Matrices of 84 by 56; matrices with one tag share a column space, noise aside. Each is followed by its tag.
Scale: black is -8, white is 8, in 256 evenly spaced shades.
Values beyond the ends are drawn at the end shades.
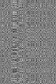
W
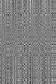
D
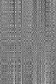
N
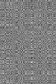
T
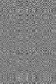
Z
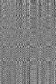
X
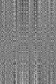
N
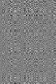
Z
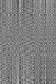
D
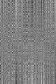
N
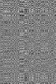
Z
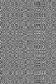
T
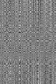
N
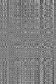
X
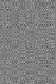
T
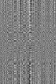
N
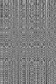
X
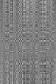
N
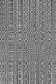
N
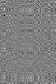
Z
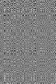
Z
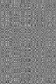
W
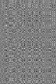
W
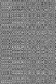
T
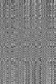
X
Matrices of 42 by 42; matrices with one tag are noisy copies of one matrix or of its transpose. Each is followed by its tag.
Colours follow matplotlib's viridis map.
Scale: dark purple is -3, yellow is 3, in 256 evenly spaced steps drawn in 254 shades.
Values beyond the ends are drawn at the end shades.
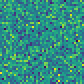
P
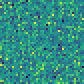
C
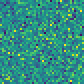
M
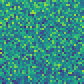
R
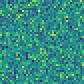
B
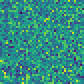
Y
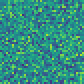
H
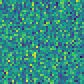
Y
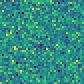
M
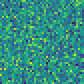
Y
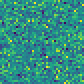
C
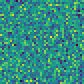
B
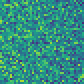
R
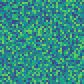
M
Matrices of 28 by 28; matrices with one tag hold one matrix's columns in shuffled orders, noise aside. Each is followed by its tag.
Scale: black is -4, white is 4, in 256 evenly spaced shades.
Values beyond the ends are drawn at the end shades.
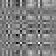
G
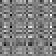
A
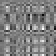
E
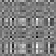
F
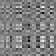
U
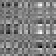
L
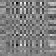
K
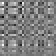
K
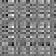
A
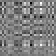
K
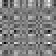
G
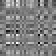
G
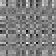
G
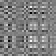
U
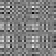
U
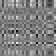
G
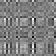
F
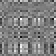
F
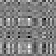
F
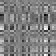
E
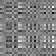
U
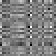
A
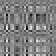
E
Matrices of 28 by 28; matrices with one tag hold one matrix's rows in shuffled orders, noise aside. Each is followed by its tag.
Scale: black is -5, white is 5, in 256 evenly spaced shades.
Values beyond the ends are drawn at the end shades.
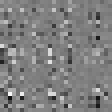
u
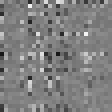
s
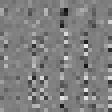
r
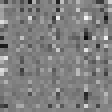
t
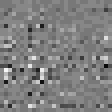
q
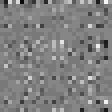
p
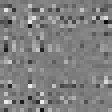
q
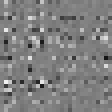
q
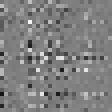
s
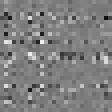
q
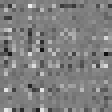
q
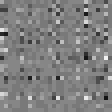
t
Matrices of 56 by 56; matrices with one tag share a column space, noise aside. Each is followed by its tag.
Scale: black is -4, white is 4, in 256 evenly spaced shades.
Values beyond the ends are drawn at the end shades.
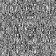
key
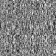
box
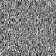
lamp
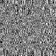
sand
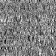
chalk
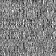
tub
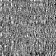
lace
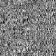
lamp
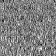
chalk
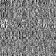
tub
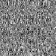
lamp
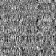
chalk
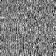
key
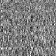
chalk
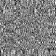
sand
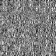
lace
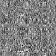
lamp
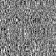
lamp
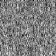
lace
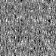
chalk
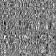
box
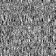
chalk
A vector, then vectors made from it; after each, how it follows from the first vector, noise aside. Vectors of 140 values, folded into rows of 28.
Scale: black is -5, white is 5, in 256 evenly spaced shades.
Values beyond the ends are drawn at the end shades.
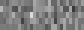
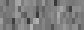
wrapped around, partly zeroed.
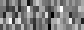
reversed, negated, scaled up.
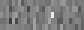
reversed, partly zeroed.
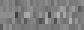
wrapped around, partly zeroed.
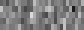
copied.
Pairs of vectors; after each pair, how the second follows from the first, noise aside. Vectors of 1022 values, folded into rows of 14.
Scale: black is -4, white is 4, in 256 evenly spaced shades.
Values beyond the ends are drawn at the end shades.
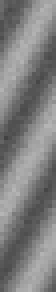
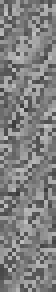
sign-scrambled.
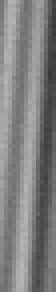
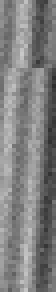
wrapped around.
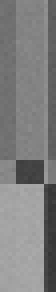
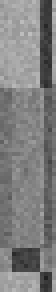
wrapped around.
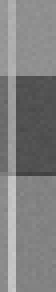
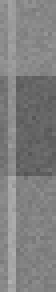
shrunk.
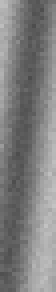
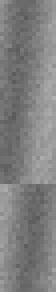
wrapped around, shrunk.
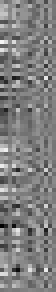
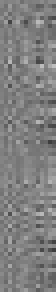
reversed, negated, shrunk.
